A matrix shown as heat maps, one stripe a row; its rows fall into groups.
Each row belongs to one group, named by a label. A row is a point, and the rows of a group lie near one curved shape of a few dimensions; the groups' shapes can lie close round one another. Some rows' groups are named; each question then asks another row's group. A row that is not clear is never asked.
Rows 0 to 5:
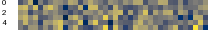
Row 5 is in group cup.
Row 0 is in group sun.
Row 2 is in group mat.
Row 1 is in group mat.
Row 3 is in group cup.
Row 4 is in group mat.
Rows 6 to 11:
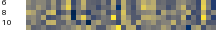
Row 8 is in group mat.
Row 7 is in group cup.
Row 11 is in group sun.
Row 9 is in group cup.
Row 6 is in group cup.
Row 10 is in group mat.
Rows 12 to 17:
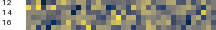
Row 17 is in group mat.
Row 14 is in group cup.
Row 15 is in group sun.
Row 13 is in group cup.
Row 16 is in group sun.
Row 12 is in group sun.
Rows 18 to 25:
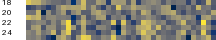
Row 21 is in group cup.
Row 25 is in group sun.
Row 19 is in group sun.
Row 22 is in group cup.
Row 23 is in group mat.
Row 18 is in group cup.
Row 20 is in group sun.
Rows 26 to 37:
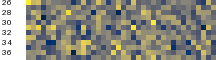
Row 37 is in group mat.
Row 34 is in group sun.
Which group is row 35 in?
sun
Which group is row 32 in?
mat
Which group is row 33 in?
mat
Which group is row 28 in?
mat
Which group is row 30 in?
mat
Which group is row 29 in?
sun
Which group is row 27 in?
sun
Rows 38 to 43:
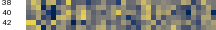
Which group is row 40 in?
sun
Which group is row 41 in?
sun
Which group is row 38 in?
mat
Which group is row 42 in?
mat
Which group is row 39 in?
sun
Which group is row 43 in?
sun
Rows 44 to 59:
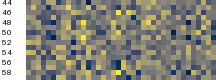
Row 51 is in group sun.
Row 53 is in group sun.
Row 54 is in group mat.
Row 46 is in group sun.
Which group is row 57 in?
mat
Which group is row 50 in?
sun
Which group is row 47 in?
mat
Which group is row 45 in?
mat
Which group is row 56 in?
mat
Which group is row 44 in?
mat
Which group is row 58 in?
sun
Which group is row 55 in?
sun
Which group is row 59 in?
sun
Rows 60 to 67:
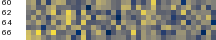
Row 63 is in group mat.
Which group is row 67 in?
cup
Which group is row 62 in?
cup
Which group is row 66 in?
cup
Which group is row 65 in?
sun
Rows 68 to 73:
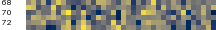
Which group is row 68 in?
mat
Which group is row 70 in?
cup
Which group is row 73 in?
sun
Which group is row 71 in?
mat
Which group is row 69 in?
mat
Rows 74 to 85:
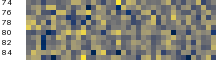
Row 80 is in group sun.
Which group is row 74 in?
sun
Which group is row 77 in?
mat
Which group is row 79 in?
cup
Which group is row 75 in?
mat
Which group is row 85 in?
sun
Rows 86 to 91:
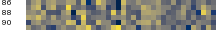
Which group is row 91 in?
sun
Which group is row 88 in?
cup
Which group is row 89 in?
cup
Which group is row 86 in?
mat
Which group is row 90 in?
mat
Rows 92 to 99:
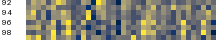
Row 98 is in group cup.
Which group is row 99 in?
cup
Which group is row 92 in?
mat
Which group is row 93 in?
mat
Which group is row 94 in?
mat
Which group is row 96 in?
cup
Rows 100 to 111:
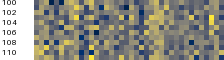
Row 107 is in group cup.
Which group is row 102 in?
mat
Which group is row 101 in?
mat
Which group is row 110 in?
mat
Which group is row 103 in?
cup
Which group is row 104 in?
mat
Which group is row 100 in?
sun
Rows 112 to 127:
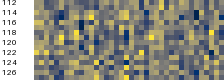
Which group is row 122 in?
cup
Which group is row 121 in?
cup
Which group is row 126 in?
sun
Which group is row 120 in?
mat
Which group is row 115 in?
sun
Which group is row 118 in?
cup
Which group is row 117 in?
cup
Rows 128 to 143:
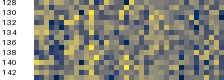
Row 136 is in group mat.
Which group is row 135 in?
mat
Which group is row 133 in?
sun
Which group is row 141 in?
sun
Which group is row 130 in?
cup
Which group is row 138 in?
sun
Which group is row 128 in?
mat
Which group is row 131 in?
cup
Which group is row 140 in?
cup
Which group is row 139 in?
sun
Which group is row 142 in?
cup
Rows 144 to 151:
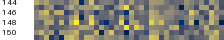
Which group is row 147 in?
cup
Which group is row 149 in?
sun
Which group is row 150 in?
mat
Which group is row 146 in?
mat
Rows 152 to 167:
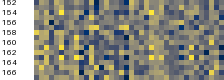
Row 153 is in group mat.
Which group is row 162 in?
cup
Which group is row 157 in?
sun
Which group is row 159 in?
mat
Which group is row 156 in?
sun
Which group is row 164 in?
cup
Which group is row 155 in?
cup
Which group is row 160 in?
mat
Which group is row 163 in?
cup
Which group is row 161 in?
cup
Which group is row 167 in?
mat
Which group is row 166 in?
cup
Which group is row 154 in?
cup
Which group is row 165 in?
mat
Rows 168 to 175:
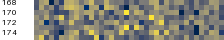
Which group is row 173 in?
sun
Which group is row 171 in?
cup
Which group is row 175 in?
mat
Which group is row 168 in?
sun
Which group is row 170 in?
sun
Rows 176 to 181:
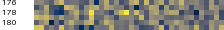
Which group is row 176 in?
mat
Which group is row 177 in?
sun
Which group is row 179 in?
cup
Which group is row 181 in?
mat
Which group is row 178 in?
sun
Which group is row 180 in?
sun
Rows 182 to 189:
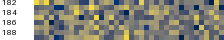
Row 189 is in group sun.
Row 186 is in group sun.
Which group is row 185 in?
mat
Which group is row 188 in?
sun
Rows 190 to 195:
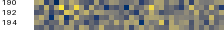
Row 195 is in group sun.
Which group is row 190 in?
mat
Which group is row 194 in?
mat
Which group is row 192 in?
sun
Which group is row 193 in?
mat
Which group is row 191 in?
cup
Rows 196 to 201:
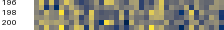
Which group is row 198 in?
cup
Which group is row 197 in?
mat
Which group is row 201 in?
cup
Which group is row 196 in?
mat
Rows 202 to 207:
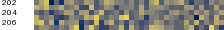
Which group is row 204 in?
sun
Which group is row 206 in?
mat
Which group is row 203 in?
cup
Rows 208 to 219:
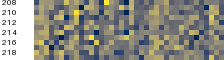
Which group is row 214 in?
mat
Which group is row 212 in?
cup
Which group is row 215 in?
sun
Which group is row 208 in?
mat
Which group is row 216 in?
mat
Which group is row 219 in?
mat
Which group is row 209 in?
cup
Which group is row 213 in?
sun
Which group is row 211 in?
mat
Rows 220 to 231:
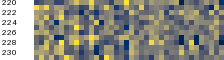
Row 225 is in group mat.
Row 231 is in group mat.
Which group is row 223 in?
cup
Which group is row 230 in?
mat
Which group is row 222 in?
mat
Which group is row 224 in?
mat
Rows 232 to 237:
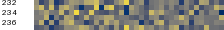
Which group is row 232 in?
sun
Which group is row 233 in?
mat
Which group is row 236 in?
mat
